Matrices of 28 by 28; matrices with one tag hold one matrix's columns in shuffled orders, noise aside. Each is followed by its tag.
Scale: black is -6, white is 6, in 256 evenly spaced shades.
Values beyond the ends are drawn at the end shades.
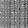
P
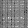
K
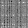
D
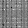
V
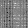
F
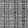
F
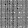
P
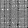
V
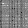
F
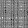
K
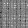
F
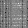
F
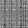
V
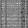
F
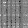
D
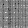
P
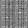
P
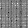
F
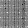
P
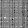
K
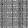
P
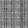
P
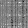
D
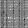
K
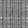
K
